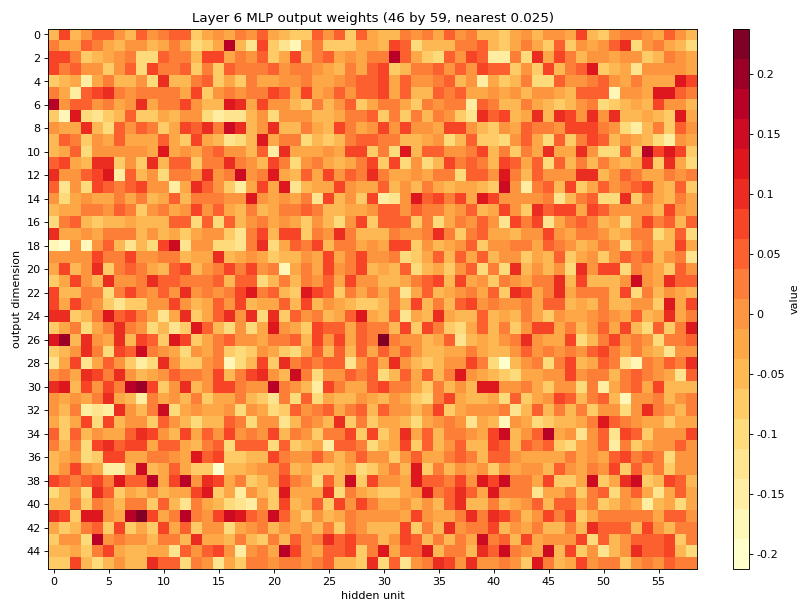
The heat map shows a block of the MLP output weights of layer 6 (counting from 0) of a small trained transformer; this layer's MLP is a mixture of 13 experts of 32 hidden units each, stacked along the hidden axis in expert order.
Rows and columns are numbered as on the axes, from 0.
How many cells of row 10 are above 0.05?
12
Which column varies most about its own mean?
41
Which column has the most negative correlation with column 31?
34
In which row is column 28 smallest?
37
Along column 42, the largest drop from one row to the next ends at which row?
32
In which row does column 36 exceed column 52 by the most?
31
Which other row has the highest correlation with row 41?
30
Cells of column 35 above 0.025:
11
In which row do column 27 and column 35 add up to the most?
38
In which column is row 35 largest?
5
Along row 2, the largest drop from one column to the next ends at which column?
40
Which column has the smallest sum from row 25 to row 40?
48
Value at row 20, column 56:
-0.075
